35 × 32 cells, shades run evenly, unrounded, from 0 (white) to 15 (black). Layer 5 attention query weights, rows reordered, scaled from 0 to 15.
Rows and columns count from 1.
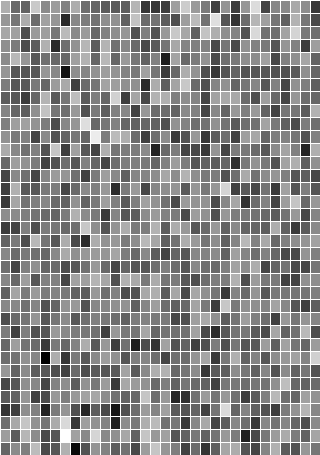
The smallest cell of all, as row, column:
34, 7
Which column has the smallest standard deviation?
27
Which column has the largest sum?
5
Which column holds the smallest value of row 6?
19
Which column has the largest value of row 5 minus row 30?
17
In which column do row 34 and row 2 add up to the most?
25
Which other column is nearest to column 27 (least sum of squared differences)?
2
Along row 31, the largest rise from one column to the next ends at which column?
18
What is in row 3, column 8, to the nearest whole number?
7
